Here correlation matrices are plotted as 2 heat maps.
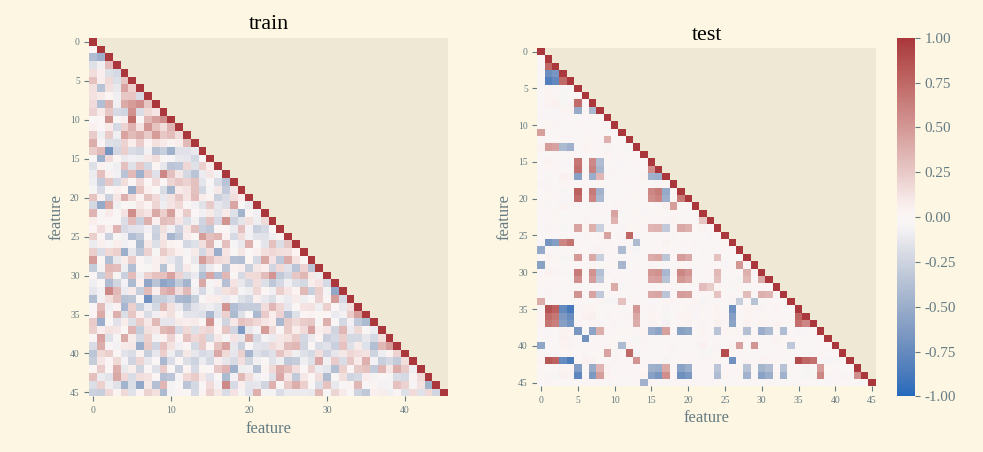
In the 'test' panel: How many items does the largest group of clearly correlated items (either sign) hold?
16
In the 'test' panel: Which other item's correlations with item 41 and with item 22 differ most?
25
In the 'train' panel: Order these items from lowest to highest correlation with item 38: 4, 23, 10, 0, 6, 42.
6, 23, 0, 42, 10, 4
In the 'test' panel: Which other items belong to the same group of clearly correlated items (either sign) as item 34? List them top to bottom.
0, 11, 27, 29, 40
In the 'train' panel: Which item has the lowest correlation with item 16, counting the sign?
27
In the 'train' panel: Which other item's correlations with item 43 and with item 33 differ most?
7
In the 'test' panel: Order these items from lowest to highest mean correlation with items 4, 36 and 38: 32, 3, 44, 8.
32, 3, 8, 44
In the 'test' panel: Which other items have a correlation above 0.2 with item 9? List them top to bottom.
12, 25, 41
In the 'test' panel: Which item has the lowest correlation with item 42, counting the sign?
4
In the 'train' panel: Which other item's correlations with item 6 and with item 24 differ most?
8
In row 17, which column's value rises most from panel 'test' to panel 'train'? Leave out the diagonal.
5
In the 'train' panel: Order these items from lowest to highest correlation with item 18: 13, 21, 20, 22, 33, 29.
22, 33, 29, 20, 13, 21
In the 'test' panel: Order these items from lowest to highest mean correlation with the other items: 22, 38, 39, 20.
38, 39, 22, 20
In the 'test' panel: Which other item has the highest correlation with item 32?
10
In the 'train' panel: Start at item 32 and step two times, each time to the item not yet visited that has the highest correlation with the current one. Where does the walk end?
10
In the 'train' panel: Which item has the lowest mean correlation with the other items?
31
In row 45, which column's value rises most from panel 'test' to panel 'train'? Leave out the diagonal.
14
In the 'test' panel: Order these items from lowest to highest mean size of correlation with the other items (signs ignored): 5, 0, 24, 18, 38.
18, 0, 24, 38, 5
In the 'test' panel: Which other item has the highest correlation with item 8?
44
